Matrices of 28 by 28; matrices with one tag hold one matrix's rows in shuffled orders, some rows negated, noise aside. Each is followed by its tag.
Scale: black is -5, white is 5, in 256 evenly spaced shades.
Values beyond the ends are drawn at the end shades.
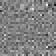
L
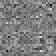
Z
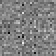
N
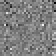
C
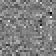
Z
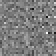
L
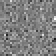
C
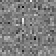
N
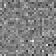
L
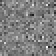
L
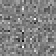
N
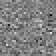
Z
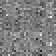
Z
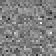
Z
